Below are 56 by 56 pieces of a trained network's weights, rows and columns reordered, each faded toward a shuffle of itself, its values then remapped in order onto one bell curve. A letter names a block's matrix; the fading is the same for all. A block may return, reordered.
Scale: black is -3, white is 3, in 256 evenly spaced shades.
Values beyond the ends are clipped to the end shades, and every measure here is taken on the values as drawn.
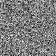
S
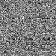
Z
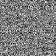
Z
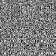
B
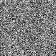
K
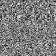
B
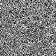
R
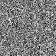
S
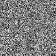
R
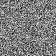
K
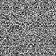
Z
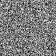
K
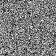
S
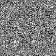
B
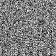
K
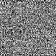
Z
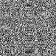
Z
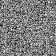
K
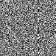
R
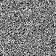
S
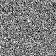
K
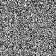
K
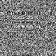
Z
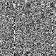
R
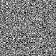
B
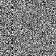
R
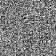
K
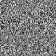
B
